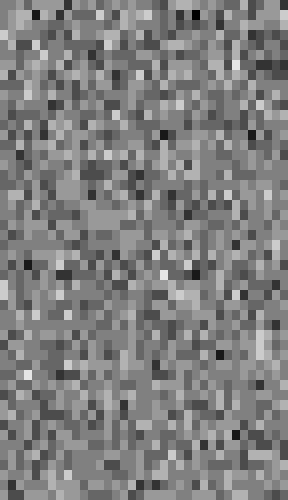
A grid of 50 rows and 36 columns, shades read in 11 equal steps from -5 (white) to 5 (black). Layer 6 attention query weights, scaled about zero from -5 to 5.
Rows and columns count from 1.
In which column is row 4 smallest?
1
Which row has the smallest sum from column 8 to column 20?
16
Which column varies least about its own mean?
27
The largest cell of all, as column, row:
25, 2
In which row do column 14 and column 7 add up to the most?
11
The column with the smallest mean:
23
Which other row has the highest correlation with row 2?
3
